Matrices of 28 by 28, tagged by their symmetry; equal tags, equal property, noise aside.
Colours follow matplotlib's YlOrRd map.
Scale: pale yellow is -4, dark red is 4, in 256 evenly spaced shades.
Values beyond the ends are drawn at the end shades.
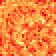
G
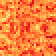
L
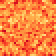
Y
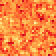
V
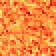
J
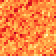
G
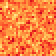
G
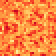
L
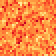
G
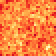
G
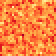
V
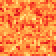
Y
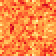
L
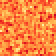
V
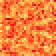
L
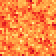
J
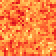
G
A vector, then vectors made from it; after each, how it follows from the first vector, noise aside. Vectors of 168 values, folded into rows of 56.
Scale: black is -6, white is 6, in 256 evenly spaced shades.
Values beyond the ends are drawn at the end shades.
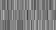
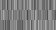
copied.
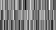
wrapped around, negated, scaled up.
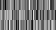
wrapped around, negated, scaled up.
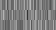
copied.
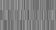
reversed, shrunk.
